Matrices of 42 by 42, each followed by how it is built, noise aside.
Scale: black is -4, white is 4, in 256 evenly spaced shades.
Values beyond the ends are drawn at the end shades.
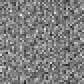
repeating rows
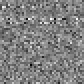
uneven rows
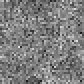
smooth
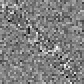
banded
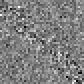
banded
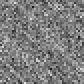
Toeplitz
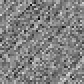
Hankel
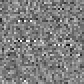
uneven rows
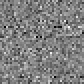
uneven rows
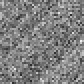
Hankel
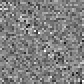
banded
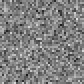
noise
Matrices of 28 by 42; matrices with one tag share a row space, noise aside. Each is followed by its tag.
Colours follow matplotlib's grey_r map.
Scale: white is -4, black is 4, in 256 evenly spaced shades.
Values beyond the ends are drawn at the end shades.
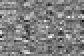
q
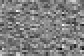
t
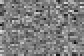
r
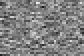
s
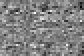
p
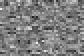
s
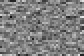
s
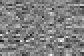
q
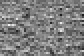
q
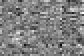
t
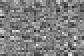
r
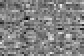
q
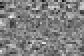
s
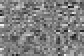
r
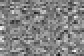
r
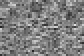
s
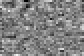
q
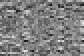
q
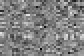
r
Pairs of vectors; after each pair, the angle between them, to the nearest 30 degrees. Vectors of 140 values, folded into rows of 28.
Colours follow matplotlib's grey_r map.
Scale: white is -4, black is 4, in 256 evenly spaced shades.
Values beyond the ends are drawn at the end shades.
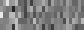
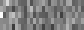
30 degrees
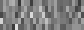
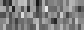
90 degrees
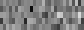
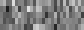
90 degrees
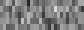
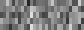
60 degrees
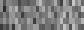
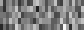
30 degrees
